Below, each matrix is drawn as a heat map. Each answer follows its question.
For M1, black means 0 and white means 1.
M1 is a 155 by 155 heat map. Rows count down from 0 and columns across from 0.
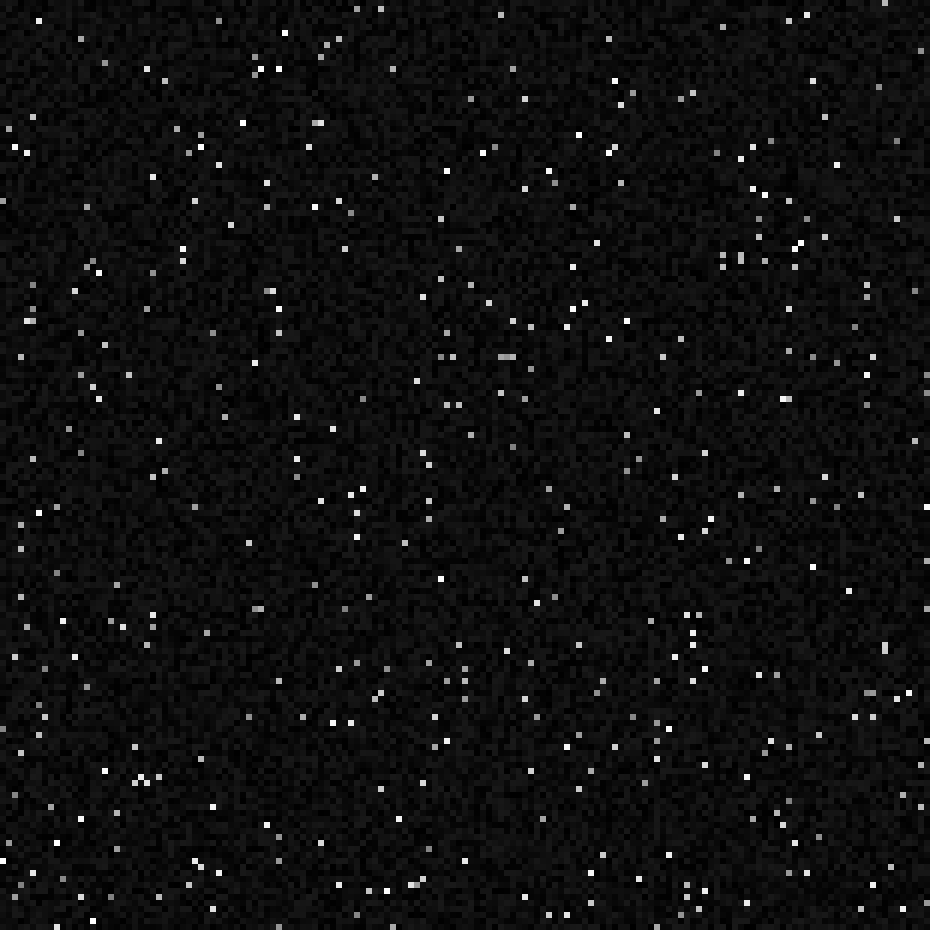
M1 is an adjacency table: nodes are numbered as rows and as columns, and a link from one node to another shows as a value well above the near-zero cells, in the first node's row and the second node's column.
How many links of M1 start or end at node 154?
11
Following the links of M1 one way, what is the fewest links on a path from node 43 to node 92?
2
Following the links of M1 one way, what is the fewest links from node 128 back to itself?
6
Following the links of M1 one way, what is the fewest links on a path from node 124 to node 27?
3
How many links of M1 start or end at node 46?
8
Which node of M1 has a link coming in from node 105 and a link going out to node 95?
node 34
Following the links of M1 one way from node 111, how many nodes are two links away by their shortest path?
7
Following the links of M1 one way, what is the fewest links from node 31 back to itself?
7
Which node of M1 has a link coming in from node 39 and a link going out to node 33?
node 126
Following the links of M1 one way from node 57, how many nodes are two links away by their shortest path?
1
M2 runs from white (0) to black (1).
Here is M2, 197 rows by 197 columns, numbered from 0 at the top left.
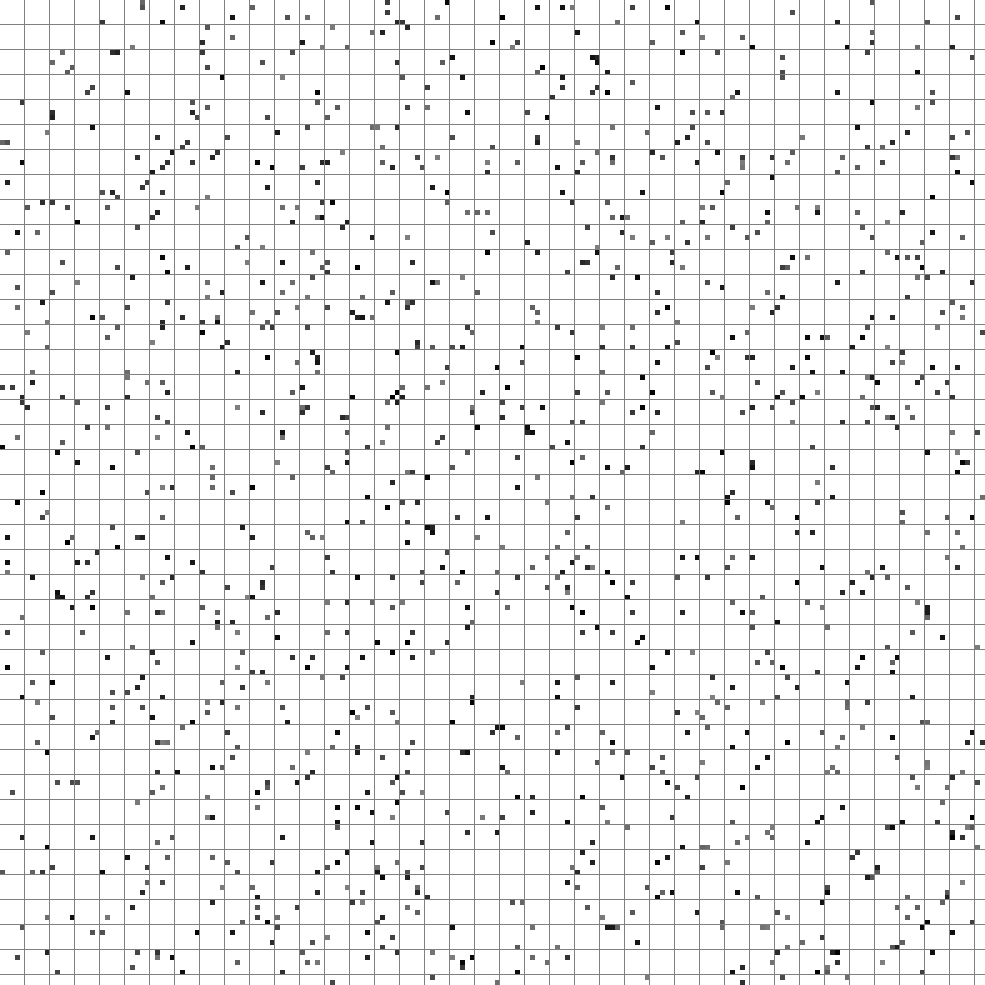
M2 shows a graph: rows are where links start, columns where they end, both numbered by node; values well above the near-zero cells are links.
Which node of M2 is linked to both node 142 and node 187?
node 78
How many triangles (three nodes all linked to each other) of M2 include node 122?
5
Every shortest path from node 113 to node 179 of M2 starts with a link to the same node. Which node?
node 117
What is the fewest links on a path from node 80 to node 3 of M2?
2
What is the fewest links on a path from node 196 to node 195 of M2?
5
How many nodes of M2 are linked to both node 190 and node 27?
1
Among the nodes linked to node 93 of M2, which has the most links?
node 65
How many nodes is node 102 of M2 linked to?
2
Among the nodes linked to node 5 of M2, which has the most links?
node 81
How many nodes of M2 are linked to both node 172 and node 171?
0
